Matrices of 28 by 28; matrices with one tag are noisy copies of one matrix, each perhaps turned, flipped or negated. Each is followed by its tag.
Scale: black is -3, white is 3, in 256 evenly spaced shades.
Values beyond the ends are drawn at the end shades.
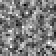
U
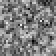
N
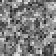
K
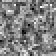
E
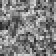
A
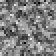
U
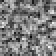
U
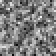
U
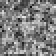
E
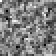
K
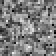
E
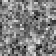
A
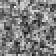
E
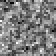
K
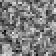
K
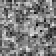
E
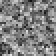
K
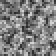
U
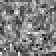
E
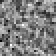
K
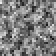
U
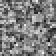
E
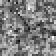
A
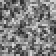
N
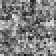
A
